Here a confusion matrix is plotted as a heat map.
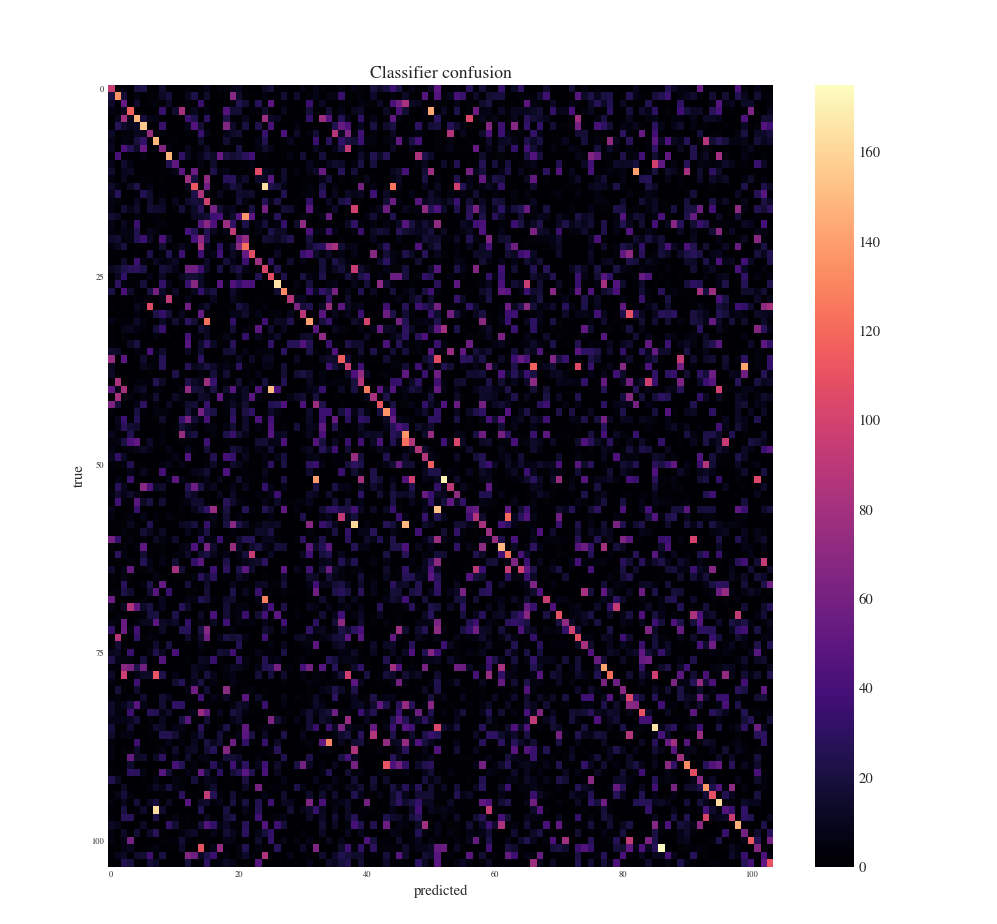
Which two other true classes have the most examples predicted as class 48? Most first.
9, 83
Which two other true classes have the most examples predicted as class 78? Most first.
7, 81
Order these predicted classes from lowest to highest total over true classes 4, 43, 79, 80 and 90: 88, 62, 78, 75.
78, 75, 62, 88
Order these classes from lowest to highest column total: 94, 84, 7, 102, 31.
84, 7, 102, 94, 31
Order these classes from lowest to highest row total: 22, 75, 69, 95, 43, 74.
74, 75, 69, 43, 22, 95
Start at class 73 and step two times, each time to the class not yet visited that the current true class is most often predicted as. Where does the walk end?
19
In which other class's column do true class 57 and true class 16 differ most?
62
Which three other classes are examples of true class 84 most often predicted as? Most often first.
66, 37, 25
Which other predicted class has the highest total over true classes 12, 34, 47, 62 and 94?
15
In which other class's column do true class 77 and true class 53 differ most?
61
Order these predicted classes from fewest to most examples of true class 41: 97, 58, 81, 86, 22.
97, 58, 86, 22, 81
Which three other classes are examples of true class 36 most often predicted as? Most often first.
51, 89, 0
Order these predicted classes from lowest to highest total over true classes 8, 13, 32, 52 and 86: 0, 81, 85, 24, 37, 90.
90, 0, 85, 37, 81, 24
